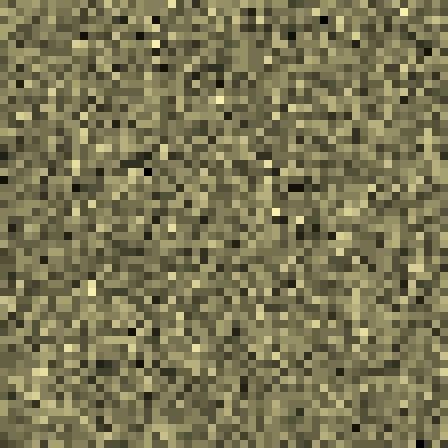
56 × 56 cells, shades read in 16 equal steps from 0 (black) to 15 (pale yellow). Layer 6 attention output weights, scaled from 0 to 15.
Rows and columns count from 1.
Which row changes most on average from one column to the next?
41
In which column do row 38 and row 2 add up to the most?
51
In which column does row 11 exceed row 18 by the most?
38
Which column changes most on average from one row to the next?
20
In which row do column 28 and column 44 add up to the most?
13
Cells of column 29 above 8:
20
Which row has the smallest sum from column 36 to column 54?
47
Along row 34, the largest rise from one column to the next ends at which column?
52
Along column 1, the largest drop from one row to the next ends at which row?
23
